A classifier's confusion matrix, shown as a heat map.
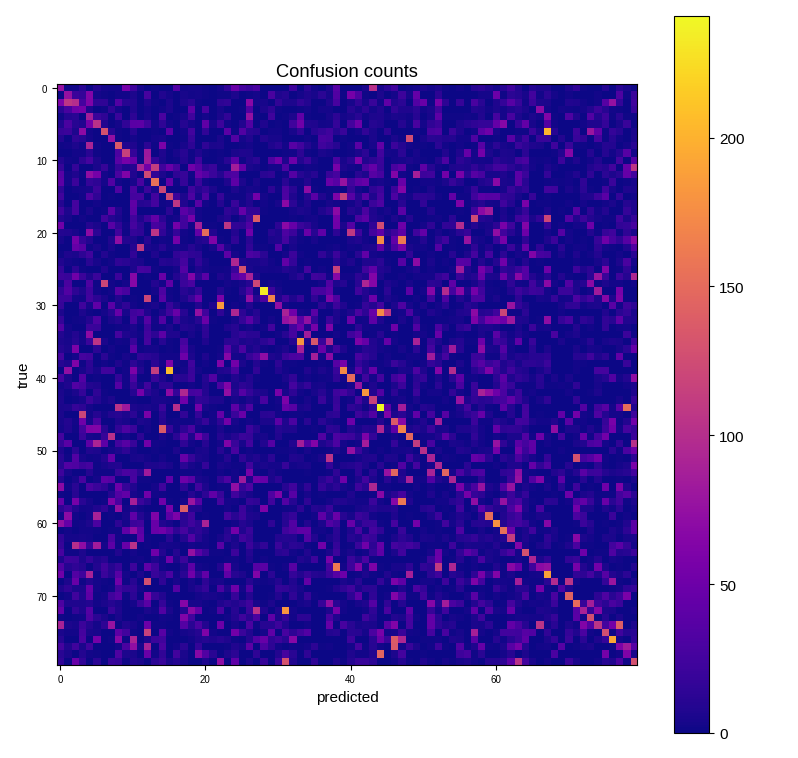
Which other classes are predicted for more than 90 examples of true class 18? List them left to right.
27, 57, 67
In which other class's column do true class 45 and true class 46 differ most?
52
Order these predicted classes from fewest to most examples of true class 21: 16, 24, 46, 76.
24, 76, 46, 16
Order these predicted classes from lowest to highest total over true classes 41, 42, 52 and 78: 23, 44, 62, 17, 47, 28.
28, 62, 47, 17, 23, 44
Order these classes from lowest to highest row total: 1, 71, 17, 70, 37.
1, 17, 70, 37, 71
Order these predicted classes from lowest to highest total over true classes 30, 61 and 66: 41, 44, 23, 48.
48, 44, 23, 41
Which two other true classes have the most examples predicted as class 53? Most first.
28, 71
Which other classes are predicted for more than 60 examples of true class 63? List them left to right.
2, 3, 5, 10
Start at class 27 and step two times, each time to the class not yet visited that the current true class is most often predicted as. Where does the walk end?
67
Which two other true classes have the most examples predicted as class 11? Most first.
22, 42
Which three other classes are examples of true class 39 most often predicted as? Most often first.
15, 13, 54
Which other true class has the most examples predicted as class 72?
74
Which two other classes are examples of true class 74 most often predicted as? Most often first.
77, 66
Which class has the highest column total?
44
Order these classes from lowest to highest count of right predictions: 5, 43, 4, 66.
66, 4, 5, 43
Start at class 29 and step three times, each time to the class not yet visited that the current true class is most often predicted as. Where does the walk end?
79
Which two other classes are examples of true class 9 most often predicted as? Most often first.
12, 70
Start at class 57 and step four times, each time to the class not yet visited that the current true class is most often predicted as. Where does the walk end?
4
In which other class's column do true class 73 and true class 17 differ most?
59
